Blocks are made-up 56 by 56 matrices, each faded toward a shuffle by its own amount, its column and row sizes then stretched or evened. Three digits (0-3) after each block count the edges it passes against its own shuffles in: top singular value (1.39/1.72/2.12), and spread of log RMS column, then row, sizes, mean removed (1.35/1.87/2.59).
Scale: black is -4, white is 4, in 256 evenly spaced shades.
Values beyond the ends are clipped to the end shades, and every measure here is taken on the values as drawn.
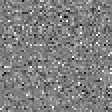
2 0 1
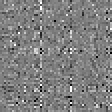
3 2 1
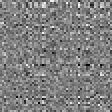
3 2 2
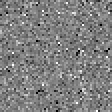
1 1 1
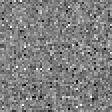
0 1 1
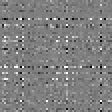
3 2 3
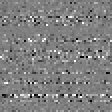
2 0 3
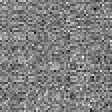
3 0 0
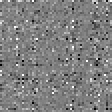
0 2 2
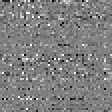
0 1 3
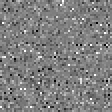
1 0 2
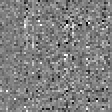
0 3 1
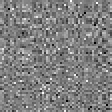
3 0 0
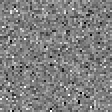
0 0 0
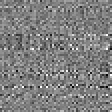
3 1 3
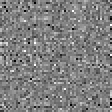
2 1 2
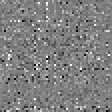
1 2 2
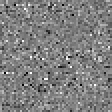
0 0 2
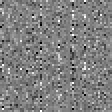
1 3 0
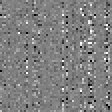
1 3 1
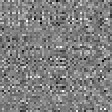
3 1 2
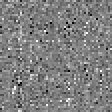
1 2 1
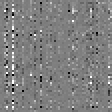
2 3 1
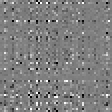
3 3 3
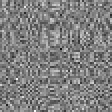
3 0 1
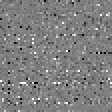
0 0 2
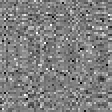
3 0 1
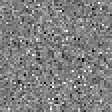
1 1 0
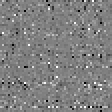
0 1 2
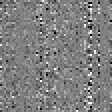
2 3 0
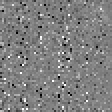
0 2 0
